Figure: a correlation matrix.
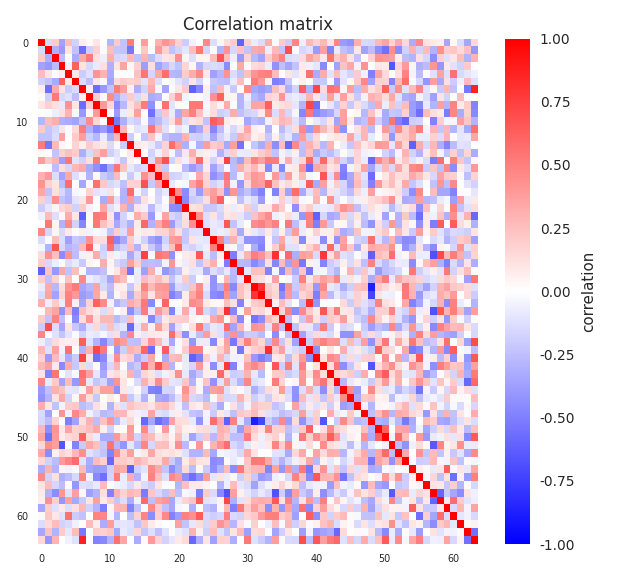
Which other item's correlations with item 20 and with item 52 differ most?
10
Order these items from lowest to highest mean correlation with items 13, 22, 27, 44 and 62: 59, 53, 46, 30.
59, 30, 46, 53
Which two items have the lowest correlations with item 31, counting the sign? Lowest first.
48, 35
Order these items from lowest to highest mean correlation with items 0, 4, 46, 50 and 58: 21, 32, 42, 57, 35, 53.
57, 21, 35, 42, 32, 53
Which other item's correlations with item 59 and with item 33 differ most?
39
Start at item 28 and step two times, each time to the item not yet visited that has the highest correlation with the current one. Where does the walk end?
25
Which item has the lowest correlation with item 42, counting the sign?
1
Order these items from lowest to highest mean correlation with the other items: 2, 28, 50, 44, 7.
28, 44, 7, 2, 50
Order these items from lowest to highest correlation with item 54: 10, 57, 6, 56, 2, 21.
2, 10, 57, 56, 21, 6
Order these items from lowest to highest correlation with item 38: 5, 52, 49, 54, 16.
5, 49, 52, 16, 54
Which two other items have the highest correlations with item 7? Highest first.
26, 2
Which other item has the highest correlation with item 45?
44
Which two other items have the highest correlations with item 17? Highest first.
41, 27
